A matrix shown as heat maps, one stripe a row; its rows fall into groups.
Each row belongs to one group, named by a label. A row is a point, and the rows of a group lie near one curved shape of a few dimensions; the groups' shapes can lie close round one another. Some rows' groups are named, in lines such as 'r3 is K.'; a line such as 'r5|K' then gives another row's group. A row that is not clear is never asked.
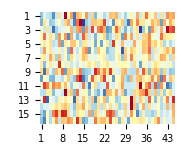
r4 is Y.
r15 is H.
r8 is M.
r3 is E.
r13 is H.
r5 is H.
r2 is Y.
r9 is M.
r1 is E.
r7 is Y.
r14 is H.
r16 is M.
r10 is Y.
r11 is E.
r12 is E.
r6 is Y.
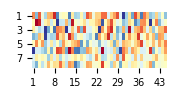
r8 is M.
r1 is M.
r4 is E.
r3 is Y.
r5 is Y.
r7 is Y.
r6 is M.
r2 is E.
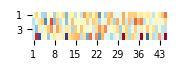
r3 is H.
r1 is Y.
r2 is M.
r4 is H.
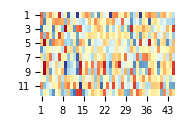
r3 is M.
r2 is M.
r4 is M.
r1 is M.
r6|M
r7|M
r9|E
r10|H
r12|Y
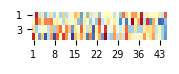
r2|E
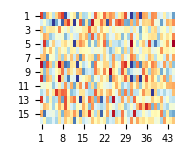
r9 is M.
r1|M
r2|Y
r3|M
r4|E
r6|Y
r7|H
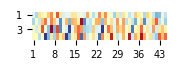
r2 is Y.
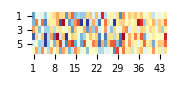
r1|M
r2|Y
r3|H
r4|M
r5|Y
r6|Y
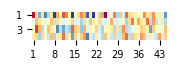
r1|H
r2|E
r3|E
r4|H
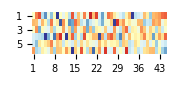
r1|E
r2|Y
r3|H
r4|Y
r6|H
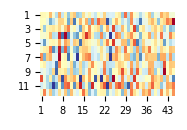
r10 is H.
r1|Y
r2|E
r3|H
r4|M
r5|H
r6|M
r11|Y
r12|Y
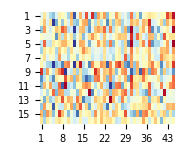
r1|E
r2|Y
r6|Y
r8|Y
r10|M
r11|M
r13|M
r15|M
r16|M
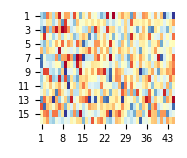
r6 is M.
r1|H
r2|M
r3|H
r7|M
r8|M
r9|E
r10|M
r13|Y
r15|E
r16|E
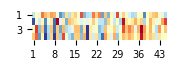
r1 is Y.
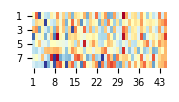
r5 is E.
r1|H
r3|H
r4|M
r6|H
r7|M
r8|Y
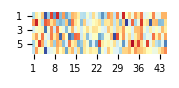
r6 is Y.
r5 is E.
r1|M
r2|E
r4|Y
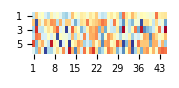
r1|Y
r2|M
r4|E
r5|M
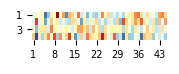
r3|M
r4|M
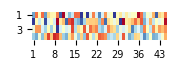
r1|Y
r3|E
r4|H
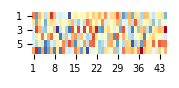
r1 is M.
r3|E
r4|Y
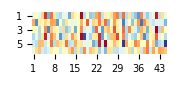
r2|M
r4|Y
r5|H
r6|E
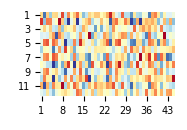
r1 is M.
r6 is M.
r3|H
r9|E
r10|Y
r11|M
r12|E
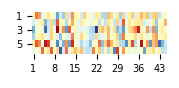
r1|E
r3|E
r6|Y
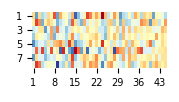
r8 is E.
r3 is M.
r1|M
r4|Y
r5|M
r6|Y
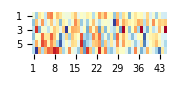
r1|H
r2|Y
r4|Y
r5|Y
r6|H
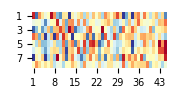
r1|M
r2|E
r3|M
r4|H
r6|E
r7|M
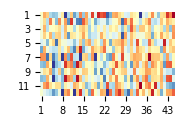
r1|E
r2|Y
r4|Y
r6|Y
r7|H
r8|E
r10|E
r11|E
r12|Y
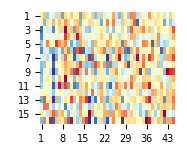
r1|H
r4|M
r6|Y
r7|Y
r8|M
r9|E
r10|M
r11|M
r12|E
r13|Y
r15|Y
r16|Y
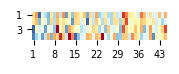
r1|H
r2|H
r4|M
